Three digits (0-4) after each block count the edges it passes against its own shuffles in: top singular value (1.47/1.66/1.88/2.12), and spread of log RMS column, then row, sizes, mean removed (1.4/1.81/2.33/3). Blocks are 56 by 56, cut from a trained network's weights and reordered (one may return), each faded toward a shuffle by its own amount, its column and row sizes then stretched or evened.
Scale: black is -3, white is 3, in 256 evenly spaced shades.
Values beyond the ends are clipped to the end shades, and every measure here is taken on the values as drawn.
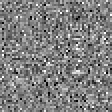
1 1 1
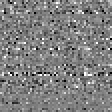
0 0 4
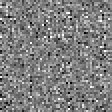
0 2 0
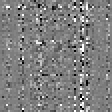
0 4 2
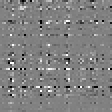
1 3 4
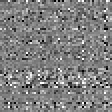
0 2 4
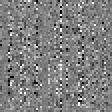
0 4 0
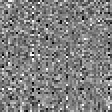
2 3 1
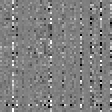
1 4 1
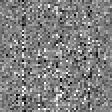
0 3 1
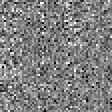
2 2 0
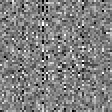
3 3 0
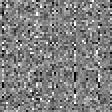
3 3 0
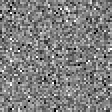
1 1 0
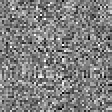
3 1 1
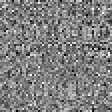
3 0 2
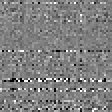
1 1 4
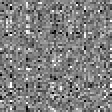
3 3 2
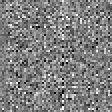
2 3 1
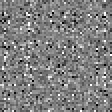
0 2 2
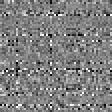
4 1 4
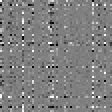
4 4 3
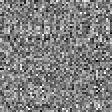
3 1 1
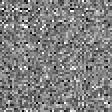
3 0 2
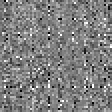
2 3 1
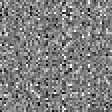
3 3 1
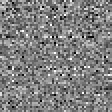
1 0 3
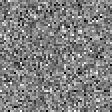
0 1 1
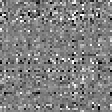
1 3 4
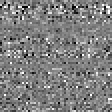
1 1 4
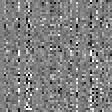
3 4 2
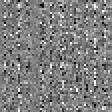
1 4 0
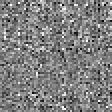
0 2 2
